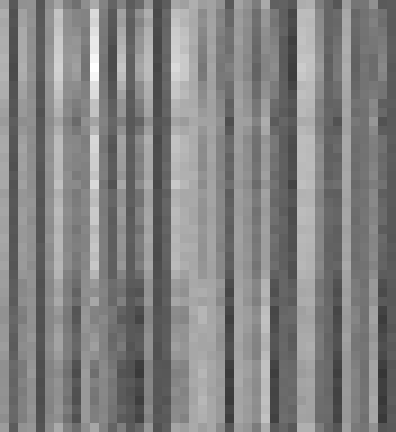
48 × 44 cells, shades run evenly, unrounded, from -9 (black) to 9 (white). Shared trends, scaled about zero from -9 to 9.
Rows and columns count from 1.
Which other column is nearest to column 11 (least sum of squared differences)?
20
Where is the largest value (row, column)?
8, 11
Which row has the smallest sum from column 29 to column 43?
42
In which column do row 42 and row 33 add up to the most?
30
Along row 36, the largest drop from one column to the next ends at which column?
31
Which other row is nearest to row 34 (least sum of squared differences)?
48
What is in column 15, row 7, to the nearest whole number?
-2
